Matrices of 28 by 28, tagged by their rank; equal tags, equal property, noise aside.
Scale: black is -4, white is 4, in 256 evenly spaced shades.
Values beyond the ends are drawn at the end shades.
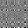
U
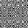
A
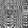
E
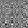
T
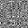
A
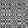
U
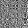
T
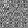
T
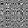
E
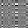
U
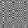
U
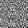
T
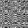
E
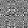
A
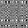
U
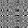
U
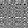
E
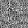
T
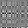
U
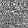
T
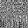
T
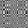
U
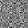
T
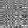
T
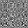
A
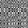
U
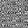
T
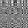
E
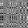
E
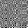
E
